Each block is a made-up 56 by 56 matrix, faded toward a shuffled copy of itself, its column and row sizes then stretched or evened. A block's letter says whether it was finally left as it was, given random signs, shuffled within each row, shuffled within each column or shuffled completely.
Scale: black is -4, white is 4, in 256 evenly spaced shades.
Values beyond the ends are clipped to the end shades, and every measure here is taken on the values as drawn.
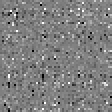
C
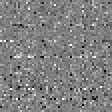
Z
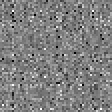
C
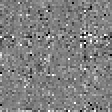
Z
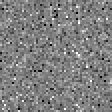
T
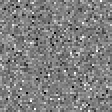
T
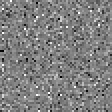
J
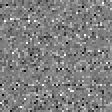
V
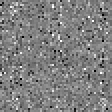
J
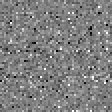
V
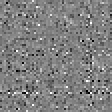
C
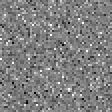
T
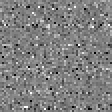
V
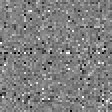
Z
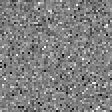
T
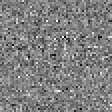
V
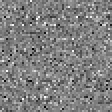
V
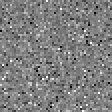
T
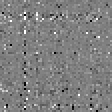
Z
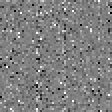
J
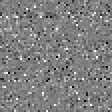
V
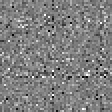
C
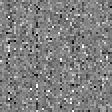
J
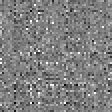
C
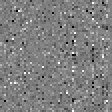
J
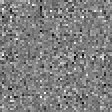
Z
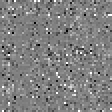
Z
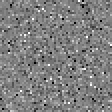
T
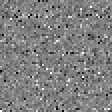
V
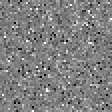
T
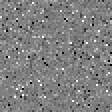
T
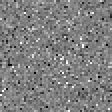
T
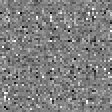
Z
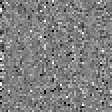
J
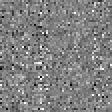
Z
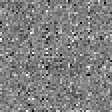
Z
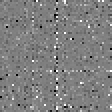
C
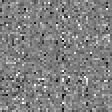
Z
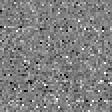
V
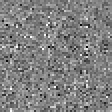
Z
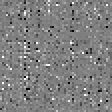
Z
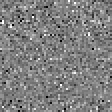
V
